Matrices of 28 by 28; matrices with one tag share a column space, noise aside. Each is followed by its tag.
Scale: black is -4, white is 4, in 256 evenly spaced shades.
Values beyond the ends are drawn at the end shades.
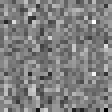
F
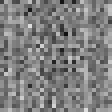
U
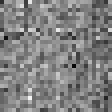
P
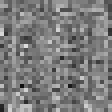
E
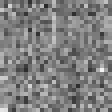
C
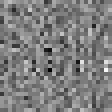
U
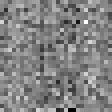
F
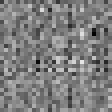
U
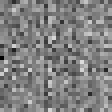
U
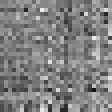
E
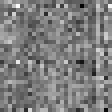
C
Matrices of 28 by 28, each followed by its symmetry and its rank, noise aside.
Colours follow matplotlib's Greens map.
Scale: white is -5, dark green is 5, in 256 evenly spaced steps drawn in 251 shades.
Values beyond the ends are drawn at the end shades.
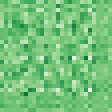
no symmetry, rank three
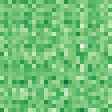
no symmetry, rank three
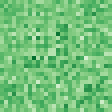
symmetric, rank six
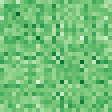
symmetric, rank four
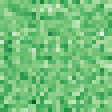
antisymmetric, rank six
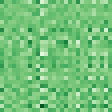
no symmetry, rank three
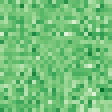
no symmetry, rank six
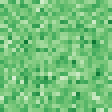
no symmetry, rank six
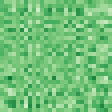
no symmetry, rank three
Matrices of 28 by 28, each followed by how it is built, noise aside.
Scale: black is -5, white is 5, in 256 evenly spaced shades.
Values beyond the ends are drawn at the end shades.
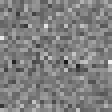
uneven rows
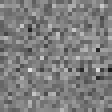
uneven rows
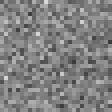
noise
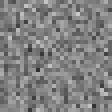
noise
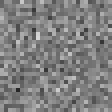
noise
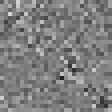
block diagonal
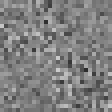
block diagonal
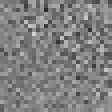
upper triangular
